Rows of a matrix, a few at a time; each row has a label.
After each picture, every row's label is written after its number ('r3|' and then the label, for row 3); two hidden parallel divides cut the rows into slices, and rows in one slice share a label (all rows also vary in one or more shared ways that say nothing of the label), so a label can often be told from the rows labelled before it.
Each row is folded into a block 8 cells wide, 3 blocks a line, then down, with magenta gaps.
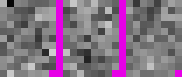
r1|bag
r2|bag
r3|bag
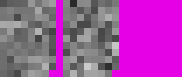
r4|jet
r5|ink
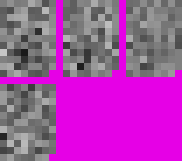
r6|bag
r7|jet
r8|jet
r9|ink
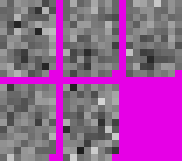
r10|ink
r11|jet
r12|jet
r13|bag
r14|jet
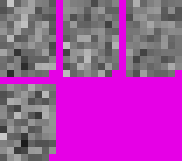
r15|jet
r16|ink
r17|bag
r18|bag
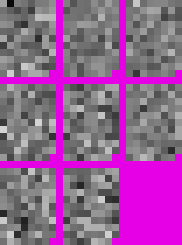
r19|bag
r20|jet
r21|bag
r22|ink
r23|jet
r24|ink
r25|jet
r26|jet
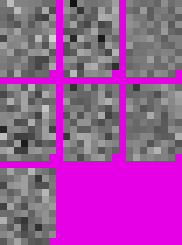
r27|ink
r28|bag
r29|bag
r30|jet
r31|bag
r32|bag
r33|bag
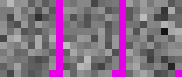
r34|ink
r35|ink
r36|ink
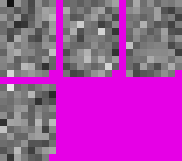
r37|ink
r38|jet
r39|bag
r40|ink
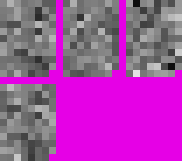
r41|ink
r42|jet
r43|ink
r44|ink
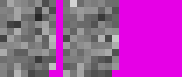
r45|ink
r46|ink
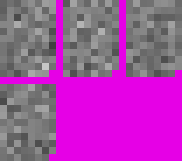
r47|jet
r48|jet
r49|bag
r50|bag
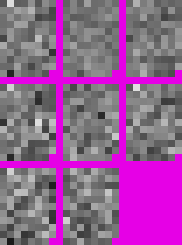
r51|bag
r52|bag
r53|ink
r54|ink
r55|bag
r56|bag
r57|jet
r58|jet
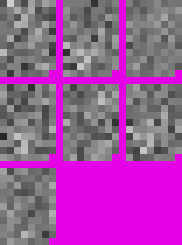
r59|jet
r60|ink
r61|jet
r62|ink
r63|jet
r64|ink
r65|ink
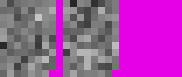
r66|jet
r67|ink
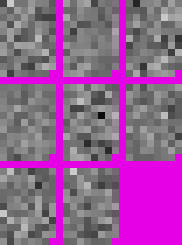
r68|bag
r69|ink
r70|jet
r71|bag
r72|ink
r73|bag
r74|ink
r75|bag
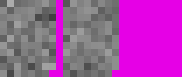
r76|bag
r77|bag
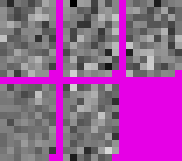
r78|jet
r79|ink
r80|ink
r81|bag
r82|jet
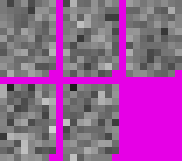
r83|bag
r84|jet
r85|bag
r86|ink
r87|bag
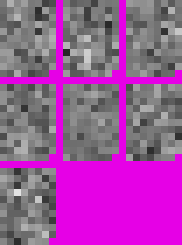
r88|ink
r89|ink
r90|ink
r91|ink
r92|bag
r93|jet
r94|jet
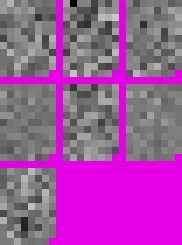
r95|ink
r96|ink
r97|bag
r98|bag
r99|bag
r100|bag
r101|jet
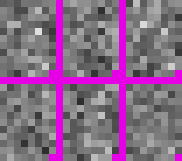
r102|jet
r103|ink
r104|jet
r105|bag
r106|jet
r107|bag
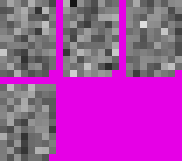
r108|bag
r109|ink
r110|jet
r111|jet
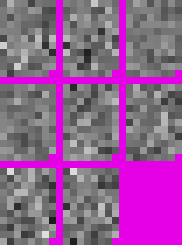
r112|ink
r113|jet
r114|bag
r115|bag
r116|ink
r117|bag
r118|jet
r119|ink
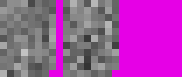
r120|ink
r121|jet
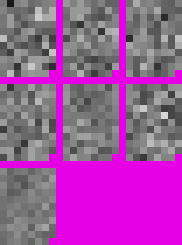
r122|jet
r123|ink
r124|ink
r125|jet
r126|ink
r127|jet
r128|bag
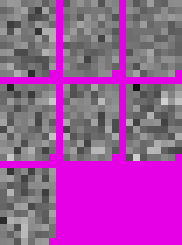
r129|ink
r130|jet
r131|bag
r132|bag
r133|jet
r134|bag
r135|ink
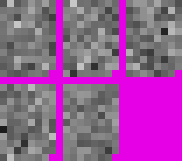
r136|jet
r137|bag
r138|bag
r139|jet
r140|ink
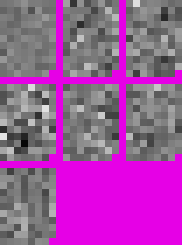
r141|bag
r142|ink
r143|ink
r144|jet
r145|jet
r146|jet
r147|ink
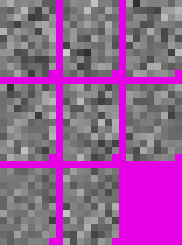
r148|ink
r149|jet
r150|bag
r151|ink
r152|ink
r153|bag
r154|bag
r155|ink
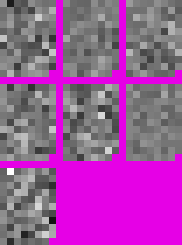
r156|jet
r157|jet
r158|bag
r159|ink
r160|jet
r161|bag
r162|jet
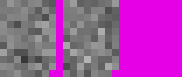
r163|bag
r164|bag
